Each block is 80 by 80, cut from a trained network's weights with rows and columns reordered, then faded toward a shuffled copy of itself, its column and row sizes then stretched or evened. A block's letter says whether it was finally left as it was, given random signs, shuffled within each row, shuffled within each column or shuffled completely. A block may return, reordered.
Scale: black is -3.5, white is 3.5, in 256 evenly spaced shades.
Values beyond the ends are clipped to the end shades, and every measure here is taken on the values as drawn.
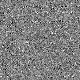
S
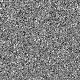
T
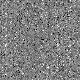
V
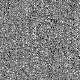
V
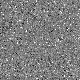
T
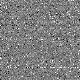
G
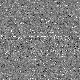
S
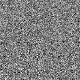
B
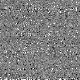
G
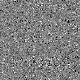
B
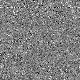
S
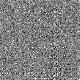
G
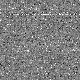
S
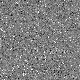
T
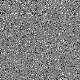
B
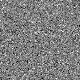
S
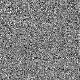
B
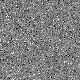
T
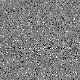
B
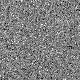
T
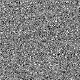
S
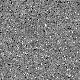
T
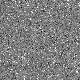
T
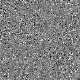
B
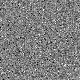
T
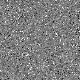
V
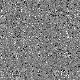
B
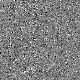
B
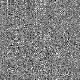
G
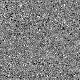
S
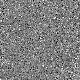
V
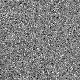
T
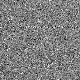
S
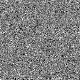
S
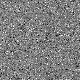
S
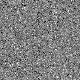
V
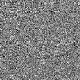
G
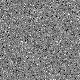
T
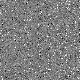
V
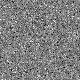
T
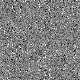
B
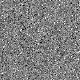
V
